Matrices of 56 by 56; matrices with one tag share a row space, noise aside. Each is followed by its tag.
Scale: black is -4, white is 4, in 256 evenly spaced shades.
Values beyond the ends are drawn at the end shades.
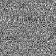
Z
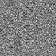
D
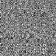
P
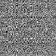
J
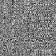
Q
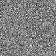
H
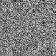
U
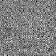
Z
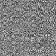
Q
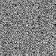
U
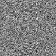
D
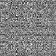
J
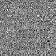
Z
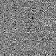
Q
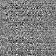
J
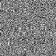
P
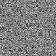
H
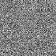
Z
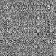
Z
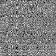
J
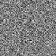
D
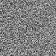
H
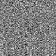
D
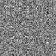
D
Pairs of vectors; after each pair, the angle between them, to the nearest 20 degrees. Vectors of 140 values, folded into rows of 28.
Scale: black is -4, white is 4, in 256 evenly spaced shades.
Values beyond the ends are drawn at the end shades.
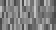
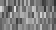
60 degrees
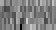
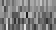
80 degrees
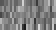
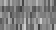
140 degrees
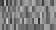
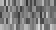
140 degrees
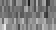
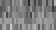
60 degrees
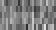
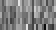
160 degrees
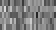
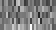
80 degrees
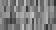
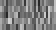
100 degrees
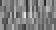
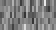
140 degrees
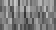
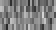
120 degrees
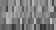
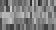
60 degrees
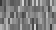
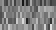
100 degrees
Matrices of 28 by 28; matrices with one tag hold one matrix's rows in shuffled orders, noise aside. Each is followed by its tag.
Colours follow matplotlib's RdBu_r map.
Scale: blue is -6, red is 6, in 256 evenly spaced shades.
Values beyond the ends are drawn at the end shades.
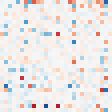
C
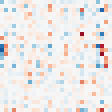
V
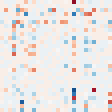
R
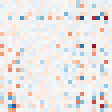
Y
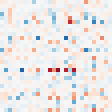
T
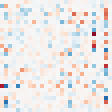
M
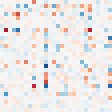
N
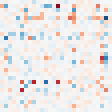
C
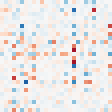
R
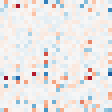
N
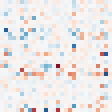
C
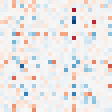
R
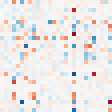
R
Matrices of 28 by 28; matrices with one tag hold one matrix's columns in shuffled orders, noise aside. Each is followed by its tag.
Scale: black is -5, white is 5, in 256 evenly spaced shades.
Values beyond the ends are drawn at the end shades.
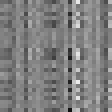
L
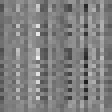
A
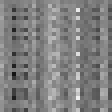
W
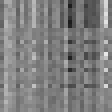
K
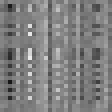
A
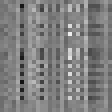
A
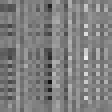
A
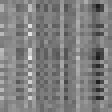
A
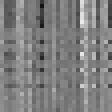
K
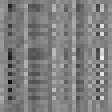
A
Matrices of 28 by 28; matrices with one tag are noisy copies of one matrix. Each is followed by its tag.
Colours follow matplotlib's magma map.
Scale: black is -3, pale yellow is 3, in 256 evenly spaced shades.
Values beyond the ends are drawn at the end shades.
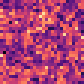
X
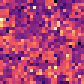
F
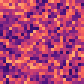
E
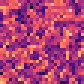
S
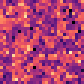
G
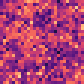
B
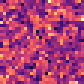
S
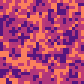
E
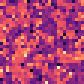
G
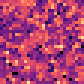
E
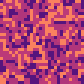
S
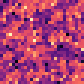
B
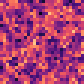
S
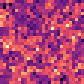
F
